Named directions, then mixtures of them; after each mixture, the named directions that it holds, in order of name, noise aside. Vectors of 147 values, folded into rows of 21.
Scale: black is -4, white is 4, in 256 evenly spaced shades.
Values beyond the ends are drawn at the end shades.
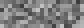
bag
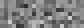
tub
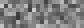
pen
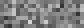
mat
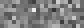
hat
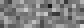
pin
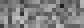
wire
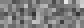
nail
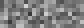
bag, tub.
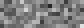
pin.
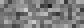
bag, pen, pin.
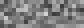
pin.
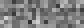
mat, nail.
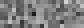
mat, nail, tub.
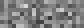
tub.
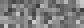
mat, nail, wire.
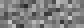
hat, tub.
